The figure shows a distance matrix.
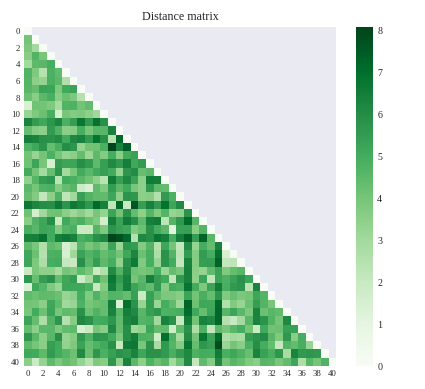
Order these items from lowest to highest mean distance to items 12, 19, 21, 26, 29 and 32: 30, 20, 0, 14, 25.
20, 0, 30, 14, 25
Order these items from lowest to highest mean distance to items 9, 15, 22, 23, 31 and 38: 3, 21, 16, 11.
3, 16, 11, 21
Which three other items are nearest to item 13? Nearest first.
21, 11, 32
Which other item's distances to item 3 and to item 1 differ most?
16
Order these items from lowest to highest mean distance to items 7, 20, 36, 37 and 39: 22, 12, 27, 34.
22, 27, 12, 34
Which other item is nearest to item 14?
25
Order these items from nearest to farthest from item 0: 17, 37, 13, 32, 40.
40, 32, 17, 37, 13
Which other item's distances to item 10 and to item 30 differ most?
23
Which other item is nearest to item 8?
19
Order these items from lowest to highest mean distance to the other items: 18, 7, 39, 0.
0, 7, 18, 39
